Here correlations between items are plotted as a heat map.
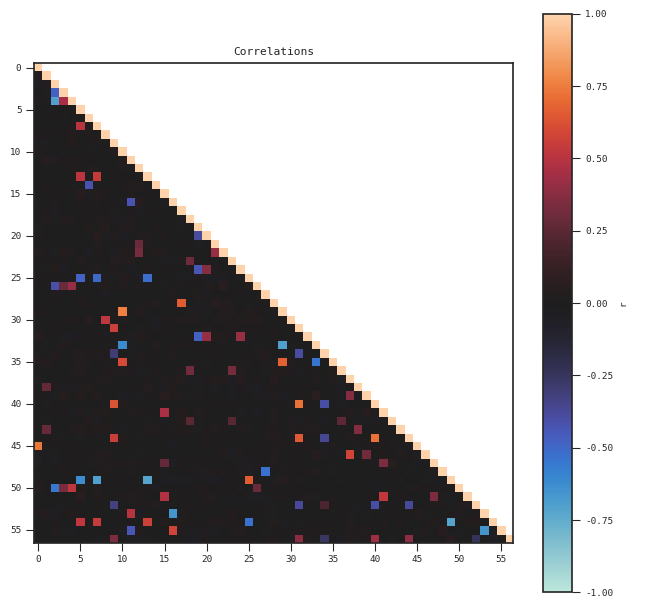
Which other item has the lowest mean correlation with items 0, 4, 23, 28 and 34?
2
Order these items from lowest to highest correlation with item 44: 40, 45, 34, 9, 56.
34, 45, 56, 9, 40
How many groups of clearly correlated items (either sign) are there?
16
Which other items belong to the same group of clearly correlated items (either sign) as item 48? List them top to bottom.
27
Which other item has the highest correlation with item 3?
4
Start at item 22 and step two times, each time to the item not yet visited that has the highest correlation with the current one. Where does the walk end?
12
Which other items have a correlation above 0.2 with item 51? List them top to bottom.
15, 41, 47
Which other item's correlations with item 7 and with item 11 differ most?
49
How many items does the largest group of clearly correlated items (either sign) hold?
7
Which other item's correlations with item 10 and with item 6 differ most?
29
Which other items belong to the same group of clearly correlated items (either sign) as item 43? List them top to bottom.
1, 38
